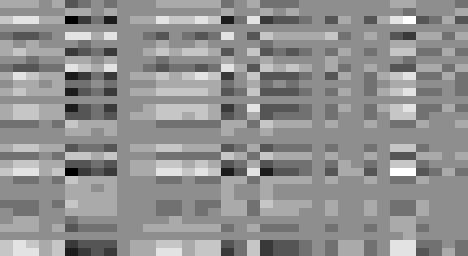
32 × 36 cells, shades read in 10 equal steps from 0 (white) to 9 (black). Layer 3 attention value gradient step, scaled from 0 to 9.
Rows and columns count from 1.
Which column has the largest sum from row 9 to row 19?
6
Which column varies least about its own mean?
10
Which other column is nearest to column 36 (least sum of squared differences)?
34
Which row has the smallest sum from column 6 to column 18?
5
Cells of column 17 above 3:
18
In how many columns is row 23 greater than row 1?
12
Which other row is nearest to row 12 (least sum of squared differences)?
14
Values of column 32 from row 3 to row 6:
0 4 7 3
